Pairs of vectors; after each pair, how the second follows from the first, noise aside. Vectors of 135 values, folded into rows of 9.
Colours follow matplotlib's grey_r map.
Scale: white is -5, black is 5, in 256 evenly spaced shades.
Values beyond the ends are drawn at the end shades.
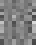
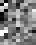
wrapped around, negated, scaled up.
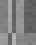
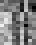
reversed, negated, scaled up.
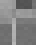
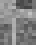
copied.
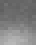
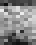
wrapped around, negated, scaled up.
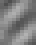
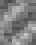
copied.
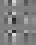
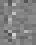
partly zeroed.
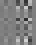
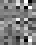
negated, scaled up.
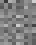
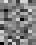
wrapped around, negated, scaled up.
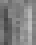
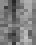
wrapped around, negated.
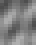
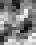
reversed, negated, scaled up.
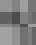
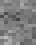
partly zeroed.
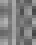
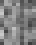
reversed, negated.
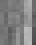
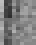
reversed, negated.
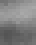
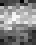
wrapped around, scaled up.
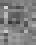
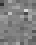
wrapped around, partly zeroed.
